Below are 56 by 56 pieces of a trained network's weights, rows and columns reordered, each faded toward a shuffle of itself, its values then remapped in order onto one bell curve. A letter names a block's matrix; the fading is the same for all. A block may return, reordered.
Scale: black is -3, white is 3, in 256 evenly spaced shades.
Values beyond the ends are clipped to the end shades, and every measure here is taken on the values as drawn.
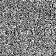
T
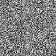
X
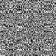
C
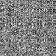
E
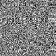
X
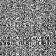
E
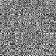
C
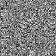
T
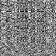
E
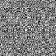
C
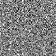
T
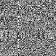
X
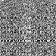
E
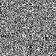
E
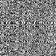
E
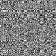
C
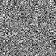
X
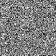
T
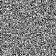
T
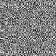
C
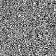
T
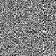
X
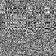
C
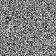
T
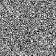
T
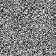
T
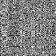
E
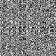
E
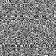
C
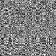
C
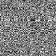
C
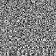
X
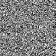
X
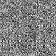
E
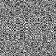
C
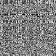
E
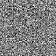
E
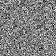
T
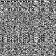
E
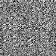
E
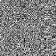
X
